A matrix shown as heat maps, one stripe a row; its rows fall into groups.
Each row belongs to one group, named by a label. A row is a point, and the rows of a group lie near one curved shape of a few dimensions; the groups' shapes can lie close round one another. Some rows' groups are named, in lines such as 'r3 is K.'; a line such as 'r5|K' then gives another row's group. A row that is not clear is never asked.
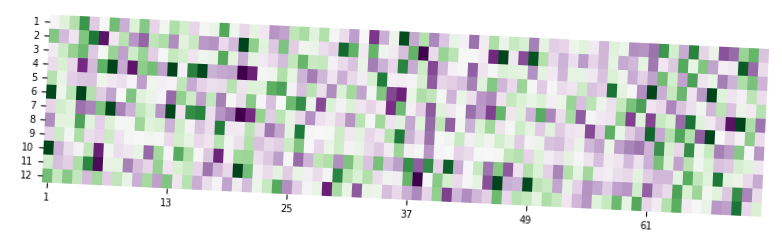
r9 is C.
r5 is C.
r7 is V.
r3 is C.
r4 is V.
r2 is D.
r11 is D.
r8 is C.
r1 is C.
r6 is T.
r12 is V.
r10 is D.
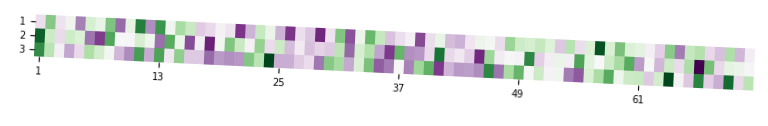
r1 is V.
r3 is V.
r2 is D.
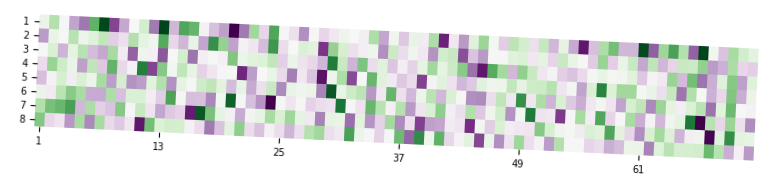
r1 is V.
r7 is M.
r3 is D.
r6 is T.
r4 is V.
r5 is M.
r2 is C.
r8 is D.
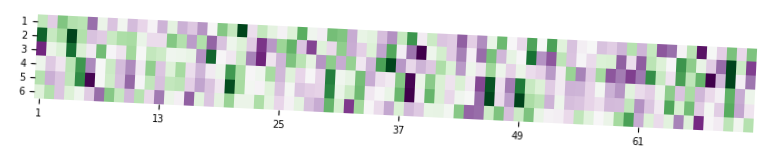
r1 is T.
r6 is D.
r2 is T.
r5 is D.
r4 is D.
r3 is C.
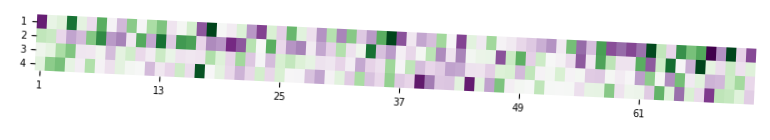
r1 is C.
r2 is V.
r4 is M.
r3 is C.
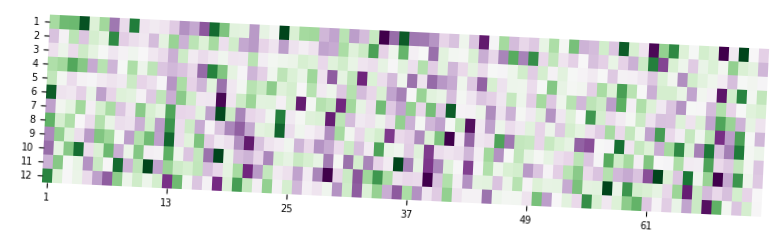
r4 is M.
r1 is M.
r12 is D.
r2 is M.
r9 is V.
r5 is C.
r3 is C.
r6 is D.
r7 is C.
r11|V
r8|V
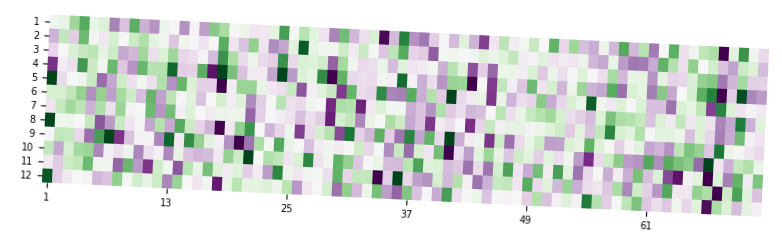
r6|V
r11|M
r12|D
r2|C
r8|D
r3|C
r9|V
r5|D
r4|C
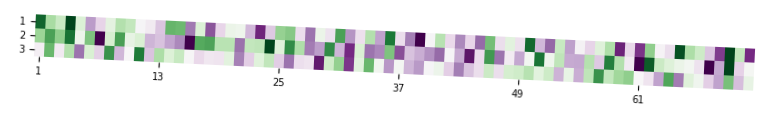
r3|V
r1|T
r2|M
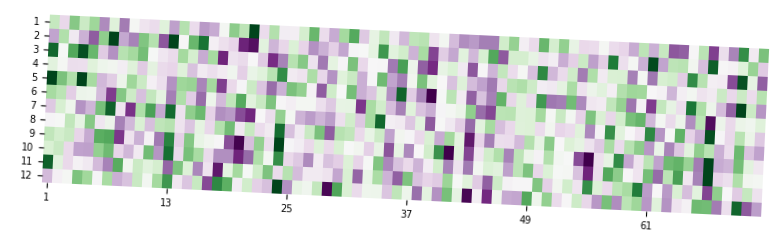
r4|C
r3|T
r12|C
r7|V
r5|T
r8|C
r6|D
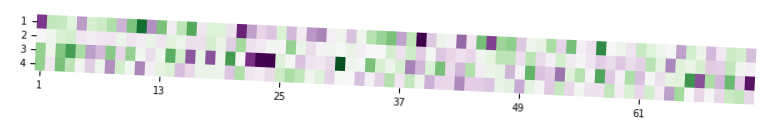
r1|V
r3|T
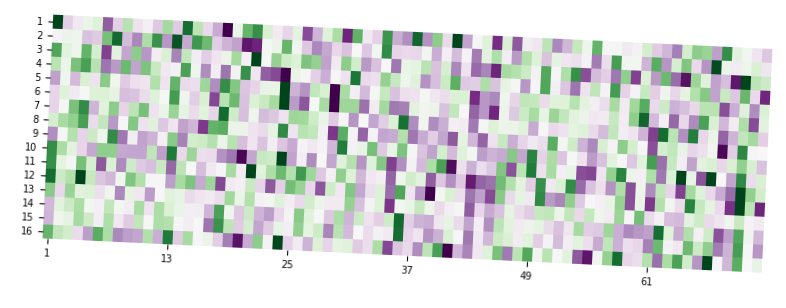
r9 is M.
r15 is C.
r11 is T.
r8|M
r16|V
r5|C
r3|T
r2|V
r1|D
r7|C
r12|T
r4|T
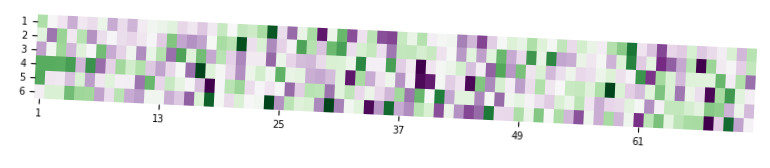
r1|C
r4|M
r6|M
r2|T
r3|M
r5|D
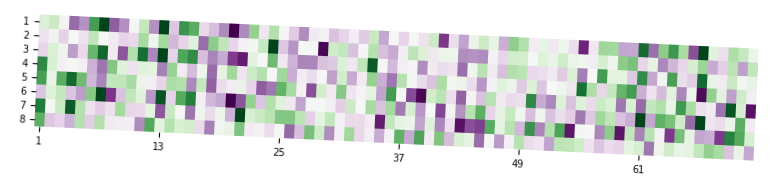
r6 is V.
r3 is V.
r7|T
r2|C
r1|V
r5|T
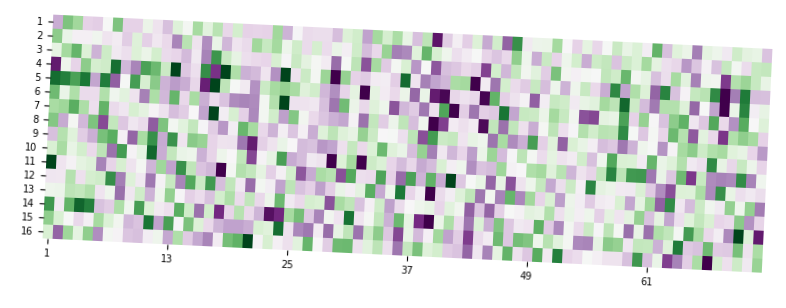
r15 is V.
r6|V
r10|V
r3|M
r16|T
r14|T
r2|C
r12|M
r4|C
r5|M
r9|V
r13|C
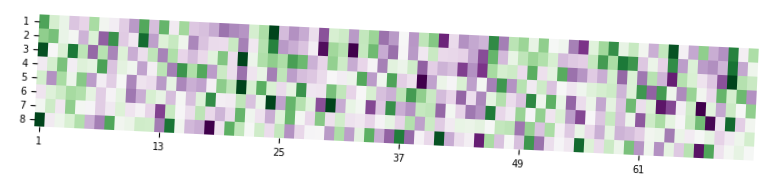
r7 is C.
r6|M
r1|V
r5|T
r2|V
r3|T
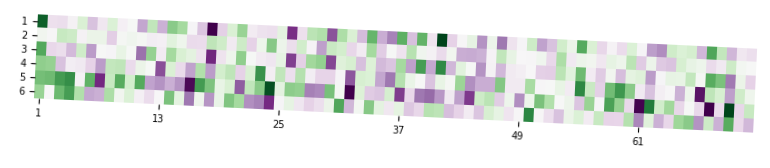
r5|M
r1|D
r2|C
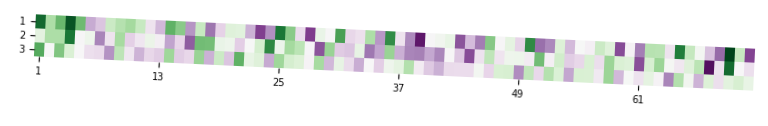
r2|M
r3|C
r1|T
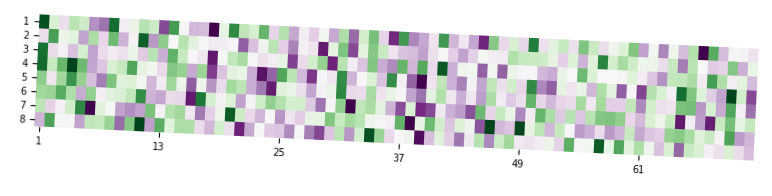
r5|T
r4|T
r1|D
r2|V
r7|D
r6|M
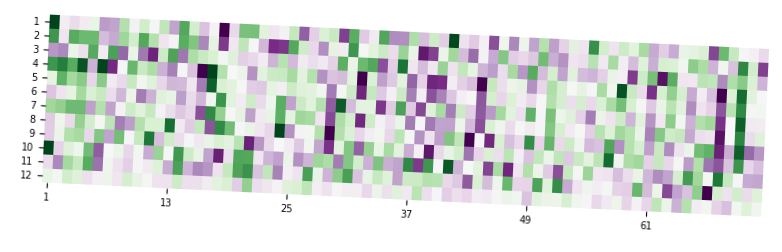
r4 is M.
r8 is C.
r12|C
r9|V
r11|T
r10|D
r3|M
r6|M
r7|M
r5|M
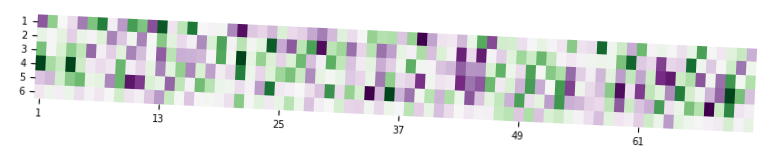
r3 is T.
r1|V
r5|M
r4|T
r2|C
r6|C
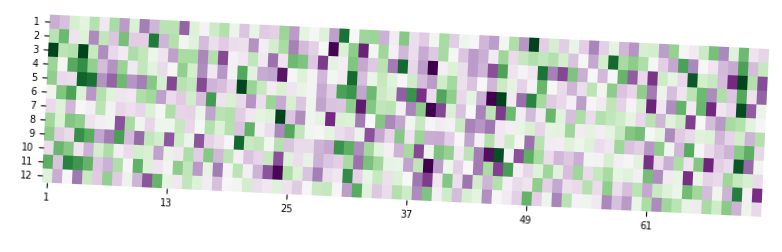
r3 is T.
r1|M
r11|T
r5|D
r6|M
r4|T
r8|C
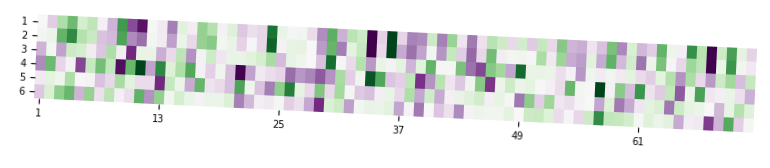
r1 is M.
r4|V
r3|D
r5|C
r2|M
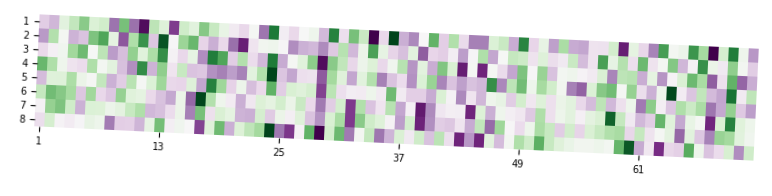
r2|V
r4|V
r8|C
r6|M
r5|C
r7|M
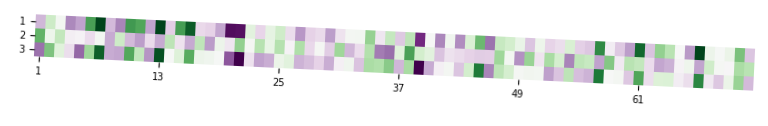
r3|V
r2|C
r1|V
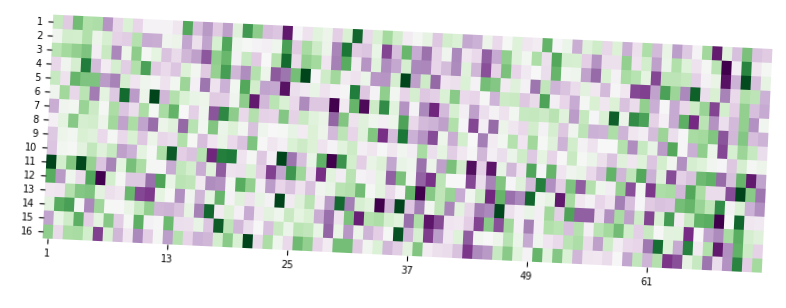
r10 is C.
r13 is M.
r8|M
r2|M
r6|V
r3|M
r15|C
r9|C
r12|D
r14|M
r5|T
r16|T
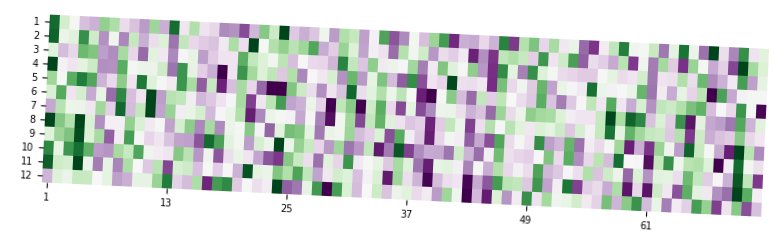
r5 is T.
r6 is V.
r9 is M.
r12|C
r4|D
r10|T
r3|D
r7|V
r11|T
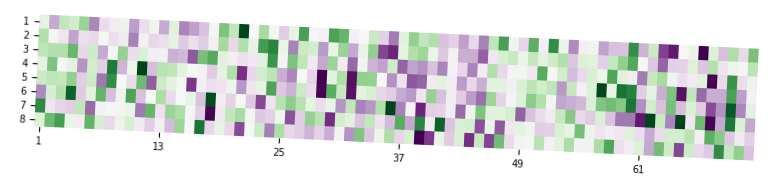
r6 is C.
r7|D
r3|M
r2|C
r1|T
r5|V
